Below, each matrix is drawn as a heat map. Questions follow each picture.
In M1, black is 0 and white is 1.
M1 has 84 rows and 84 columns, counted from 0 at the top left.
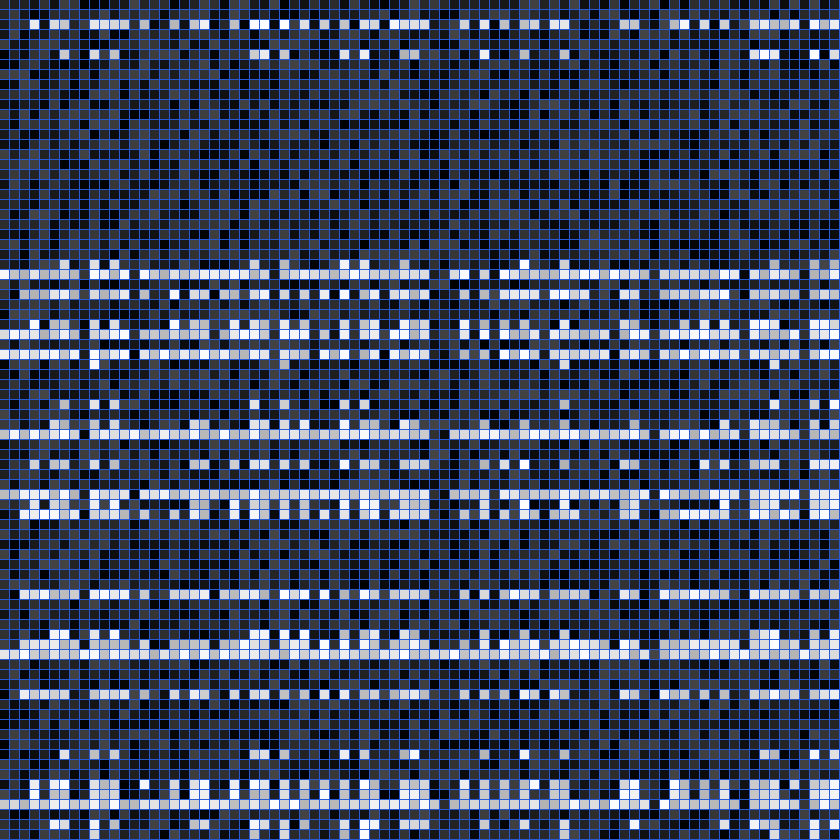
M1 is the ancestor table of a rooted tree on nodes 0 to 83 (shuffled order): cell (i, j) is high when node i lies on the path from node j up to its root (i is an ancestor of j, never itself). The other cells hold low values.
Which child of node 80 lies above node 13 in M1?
43
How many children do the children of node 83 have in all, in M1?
4
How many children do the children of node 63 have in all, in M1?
1
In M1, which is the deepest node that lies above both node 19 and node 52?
42
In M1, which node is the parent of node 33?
35
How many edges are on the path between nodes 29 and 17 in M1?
7
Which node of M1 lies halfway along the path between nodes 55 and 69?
78
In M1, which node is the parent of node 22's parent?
59
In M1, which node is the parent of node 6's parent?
26
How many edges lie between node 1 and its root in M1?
7
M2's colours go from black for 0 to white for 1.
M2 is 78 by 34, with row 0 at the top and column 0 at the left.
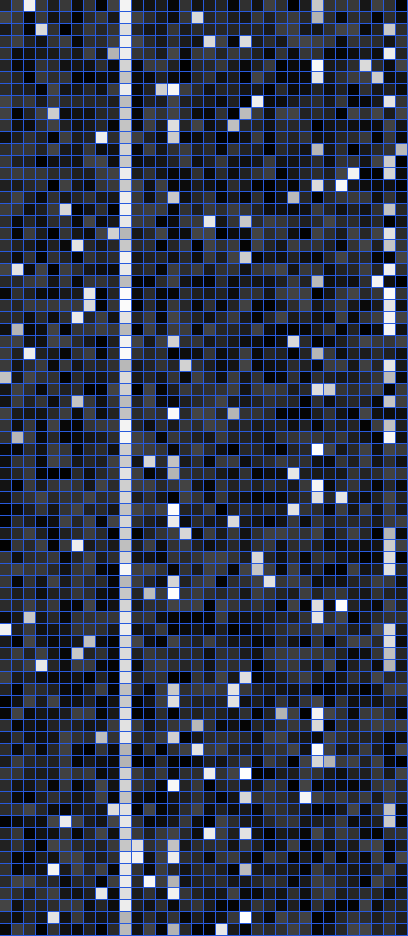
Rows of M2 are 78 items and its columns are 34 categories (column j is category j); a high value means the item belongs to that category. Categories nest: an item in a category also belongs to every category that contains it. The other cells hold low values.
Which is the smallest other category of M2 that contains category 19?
14
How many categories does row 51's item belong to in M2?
3
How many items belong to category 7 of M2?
3
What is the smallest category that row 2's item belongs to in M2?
3
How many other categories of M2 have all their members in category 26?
8
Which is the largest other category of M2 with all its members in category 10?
32
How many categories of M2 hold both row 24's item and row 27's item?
2
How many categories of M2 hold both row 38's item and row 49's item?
3
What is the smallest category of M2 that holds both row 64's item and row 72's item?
20
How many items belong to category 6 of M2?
5
